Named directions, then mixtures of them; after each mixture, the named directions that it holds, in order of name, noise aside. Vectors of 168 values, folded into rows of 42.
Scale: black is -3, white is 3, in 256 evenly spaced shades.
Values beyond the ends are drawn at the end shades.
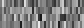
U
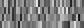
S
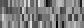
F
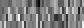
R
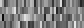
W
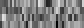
F.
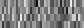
S.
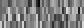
R.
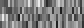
F, R.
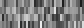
R, W.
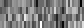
F, R, W.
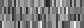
F, S.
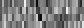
F, R, U.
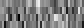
R.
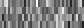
F, R, S.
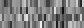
F, R, W.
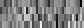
F, R, W.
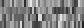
R, U.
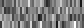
F, S.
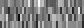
F, R.
